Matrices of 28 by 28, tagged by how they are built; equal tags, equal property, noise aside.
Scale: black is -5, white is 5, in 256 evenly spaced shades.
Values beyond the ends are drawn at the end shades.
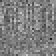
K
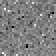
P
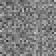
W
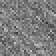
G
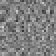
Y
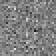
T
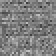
K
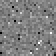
P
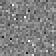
P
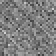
G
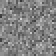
W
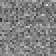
K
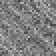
G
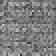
K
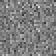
W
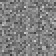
W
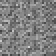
W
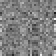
Y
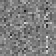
T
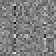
Y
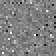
P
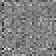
Y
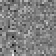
T
